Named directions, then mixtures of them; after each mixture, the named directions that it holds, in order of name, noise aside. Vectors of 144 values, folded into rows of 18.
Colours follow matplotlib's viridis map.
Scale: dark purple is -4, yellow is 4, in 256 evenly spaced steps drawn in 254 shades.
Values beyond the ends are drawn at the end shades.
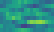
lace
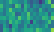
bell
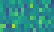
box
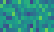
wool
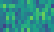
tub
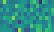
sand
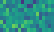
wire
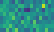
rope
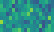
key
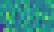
bell, box, tub.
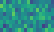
key, tub, wool.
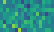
box, sand, wire.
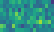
box, lace.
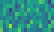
bell, key.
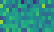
key, rope, wire.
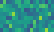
rope, wool.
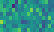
key.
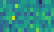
bell, sand, tub.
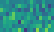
key, rope, sand.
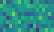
wool.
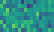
wire.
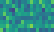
bell, rope, wool.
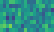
sand, tub.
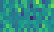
box, key, tub.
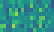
box.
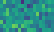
wire.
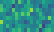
key.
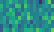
bell.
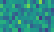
sand.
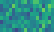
key, rope.
